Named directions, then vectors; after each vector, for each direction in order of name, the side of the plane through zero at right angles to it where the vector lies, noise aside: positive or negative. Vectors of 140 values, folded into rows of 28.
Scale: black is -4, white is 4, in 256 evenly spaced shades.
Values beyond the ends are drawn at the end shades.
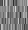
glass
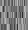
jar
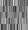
negative, positive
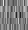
positive, positive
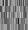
negative, negative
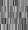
positive, negative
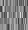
negative, negative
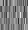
negative, negative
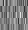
negative, negative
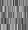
positive, negative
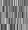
negative, positive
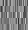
negative, negative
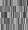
negative, negative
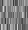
positive, negative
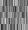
negative, positive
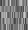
positive, positive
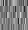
negative, negative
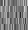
positive, positive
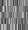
positive, negative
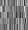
positive, positive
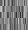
positive, positive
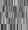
negative, positive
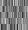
negative, positive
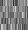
positive, negative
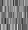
positive, negative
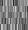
positive, negative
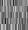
positive, negative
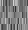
negative, positive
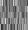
negative, positive
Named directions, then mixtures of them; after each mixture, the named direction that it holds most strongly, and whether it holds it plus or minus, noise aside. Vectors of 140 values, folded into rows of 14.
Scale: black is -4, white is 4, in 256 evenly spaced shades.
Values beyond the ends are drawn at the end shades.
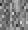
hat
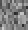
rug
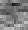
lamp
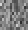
hat, minus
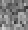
rug, plus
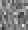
rug, minus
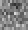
rug, minus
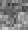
lamp, plus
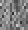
hat, minus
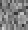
rug, plus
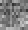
lamp, plus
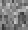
rug, minus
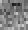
lamp, plus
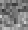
lamp, plus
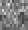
rug, minus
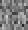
rug, plus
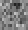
rug, minus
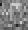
lamp, minus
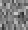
rug, minus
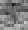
lamp, plus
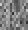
hat, minus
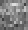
lamp, minus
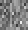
hat, plus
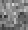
lamp, minus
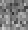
hat, minus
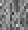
hat, minus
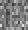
hat, plus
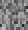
rug, plus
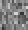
rug, minus
